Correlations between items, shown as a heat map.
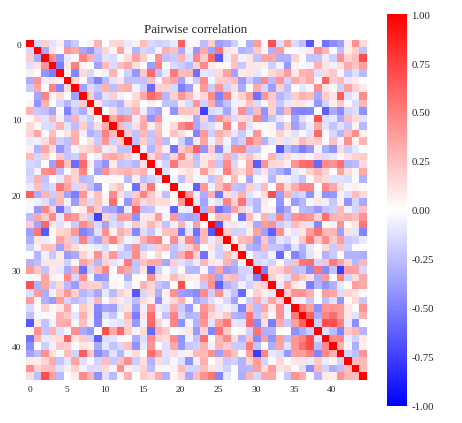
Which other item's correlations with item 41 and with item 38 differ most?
30
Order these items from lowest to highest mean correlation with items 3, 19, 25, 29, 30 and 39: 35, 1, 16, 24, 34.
24, 34, 16, 35, 1
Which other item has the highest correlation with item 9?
28
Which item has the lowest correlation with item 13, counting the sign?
21
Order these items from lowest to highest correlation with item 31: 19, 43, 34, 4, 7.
34, 4, 43, 19, 7
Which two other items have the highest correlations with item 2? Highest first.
44, 24
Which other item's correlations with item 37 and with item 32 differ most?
0
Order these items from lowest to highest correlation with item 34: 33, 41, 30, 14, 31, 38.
41, 14, 31, 38, 33, 30
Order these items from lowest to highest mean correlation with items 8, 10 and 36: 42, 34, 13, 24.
34, 24, 42, 13
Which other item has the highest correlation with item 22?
14
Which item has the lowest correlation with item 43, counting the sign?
37
